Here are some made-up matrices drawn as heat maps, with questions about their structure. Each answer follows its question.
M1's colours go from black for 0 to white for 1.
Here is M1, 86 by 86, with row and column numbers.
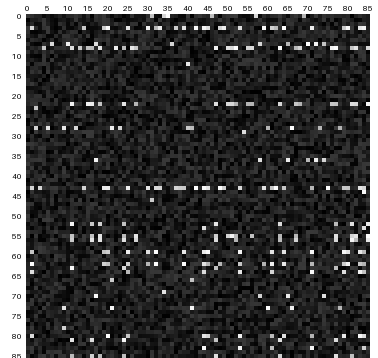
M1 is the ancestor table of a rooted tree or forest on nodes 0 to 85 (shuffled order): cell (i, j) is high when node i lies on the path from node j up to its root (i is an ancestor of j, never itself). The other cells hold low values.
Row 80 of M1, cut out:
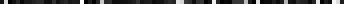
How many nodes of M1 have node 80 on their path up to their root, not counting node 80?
12
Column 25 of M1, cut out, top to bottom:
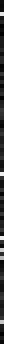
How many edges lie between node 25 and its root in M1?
6
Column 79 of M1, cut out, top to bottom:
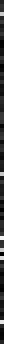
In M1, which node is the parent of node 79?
64
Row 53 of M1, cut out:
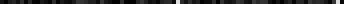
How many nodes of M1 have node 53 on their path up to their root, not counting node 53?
2
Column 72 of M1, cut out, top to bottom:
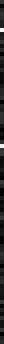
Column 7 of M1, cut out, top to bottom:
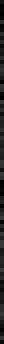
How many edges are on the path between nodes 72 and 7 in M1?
2
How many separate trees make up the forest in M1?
6
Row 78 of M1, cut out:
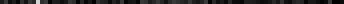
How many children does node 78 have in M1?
1
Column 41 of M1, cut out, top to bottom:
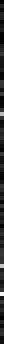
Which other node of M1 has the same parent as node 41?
21
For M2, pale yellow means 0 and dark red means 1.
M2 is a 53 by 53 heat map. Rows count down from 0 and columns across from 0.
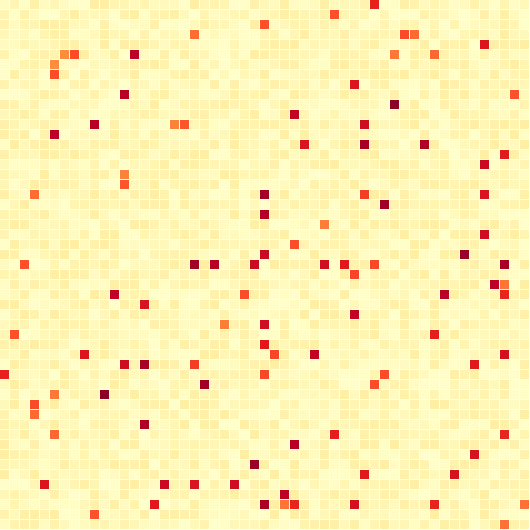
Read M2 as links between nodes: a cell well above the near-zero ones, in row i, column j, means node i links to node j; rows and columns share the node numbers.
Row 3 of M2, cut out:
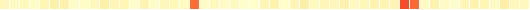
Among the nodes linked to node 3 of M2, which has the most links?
node 19
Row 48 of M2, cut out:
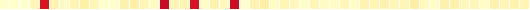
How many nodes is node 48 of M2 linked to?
4
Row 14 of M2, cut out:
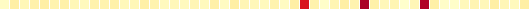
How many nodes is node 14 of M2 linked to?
3
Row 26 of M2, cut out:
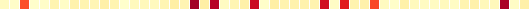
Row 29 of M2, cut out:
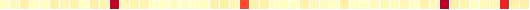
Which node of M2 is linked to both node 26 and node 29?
node 50
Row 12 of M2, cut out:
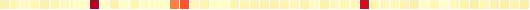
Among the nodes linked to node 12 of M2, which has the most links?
node 36
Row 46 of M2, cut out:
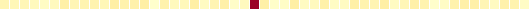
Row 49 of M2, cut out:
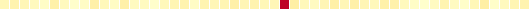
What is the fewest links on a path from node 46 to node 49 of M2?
5
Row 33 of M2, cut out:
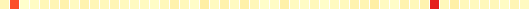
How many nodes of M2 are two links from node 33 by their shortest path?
2
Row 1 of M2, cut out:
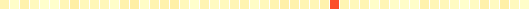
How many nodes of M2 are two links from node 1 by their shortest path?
1
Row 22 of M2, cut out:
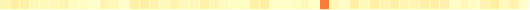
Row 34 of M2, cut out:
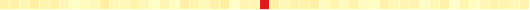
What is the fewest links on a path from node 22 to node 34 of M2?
3
